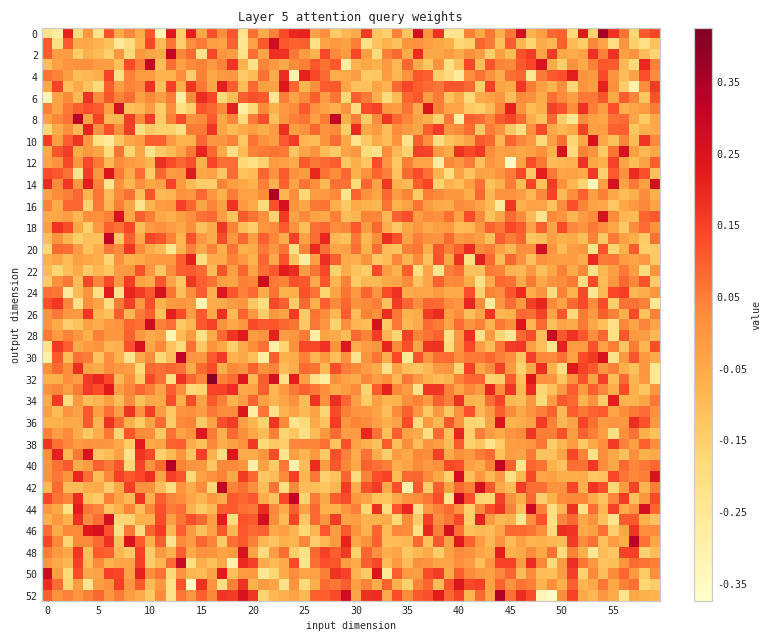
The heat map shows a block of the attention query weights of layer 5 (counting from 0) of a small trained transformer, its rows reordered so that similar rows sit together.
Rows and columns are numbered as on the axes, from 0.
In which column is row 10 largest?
53
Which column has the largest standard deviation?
12
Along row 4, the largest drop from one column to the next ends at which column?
24
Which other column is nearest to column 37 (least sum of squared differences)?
50
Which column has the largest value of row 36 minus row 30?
35
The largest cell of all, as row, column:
32, 16
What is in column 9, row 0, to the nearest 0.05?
-0.05
